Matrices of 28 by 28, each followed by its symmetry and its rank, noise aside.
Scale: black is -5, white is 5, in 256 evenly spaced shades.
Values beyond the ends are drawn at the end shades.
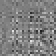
antisymmetric, rank two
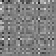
antisymmetric, rank two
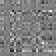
no symmetry, rank three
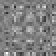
no symmetry, rank three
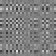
no symmetry, rank one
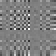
symmetric, rank one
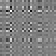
symmetric, rank one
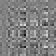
no symmetry, rank two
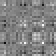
symmetric, rank two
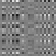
no symmetry, rank one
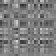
no symmetry, rank two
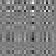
no symmetry, rank one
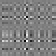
no symmetry, rank one
